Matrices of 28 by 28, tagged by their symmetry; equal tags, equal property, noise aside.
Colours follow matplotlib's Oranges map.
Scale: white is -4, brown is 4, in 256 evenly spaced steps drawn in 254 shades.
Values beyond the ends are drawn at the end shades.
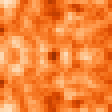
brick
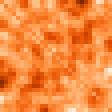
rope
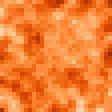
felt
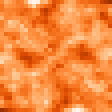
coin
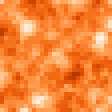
rope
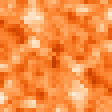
coin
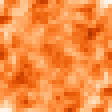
coin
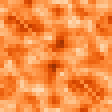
coin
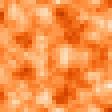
brick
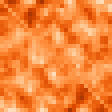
coin
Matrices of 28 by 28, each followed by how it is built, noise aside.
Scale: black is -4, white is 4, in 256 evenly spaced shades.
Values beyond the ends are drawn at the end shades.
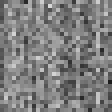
blocks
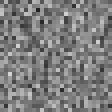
blocks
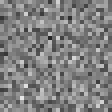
repeating rows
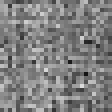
blocks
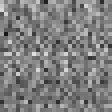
repeating columns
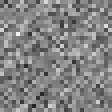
Hankel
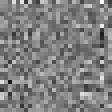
low rank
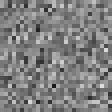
low rank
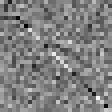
diagonal
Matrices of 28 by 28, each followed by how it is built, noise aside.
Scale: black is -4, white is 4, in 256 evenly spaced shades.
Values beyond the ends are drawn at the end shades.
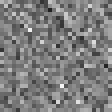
Toeplitz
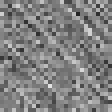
Toeplitz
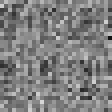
blocks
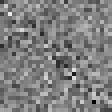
banded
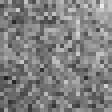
smooth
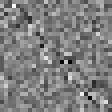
banded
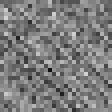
Toeplitz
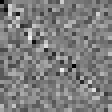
banded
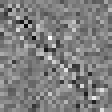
banded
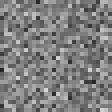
repeating rows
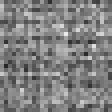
blocks
